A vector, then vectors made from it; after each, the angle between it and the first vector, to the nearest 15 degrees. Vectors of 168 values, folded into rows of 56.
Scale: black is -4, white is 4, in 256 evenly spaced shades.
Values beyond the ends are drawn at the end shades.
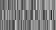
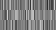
105 degrees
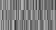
135 degrees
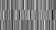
90 degrees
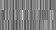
90 degrees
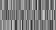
135 degrees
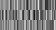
120 degrees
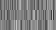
60 degrees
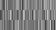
60 degrees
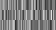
165 degrees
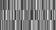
30 degrees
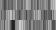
60 degrees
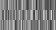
165 degrees
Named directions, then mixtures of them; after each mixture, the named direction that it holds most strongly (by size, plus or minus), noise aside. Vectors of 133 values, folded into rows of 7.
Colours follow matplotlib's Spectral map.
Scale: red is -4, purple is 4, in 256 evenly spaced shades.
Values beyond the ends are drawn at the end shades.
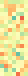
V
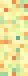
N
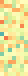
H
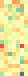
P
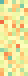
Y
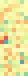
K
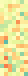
K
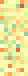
Y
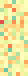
H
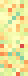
V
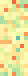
N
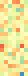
P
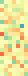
H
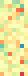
P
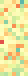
N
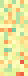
K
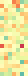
P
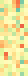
Y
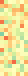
H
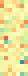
K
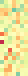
H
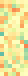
H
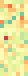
V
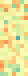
N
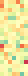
P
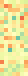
H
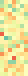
H
